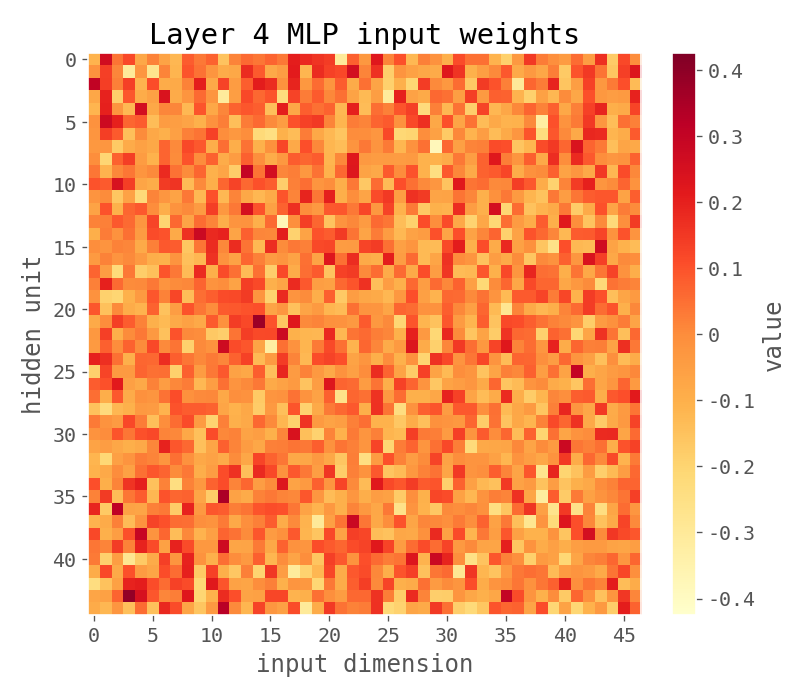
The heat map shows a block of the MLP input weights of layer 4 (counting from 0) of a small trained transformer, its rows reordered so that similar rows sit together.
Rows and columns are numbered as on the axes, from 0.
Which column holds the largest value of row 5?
1
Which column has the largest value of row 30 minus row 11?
4
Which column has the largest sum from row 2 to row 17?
43
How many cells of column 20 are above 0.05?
20
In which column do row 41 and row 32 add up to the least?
17
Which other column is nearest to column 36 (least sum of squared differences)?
12
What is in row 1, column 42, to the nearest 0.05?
0.15
